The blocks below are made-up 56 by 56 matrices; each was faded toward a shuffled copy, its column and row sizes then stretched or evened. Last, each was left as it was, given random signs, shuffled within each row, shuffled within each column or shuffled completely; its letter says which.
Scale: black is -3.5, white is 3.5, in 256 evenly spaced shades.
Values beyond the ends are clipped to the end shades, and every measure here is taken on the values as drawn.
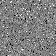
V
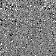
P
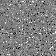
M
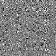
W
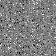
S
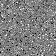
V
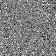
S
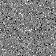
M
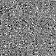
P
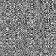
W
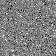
V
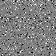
M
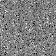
S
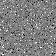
V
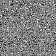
M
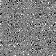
W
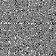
W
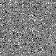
W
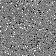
V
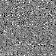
P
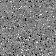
M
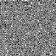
W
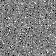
V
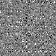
W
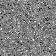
V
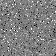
V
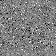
M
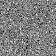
S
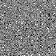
W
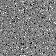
V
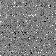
M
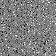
S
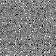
W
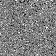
V
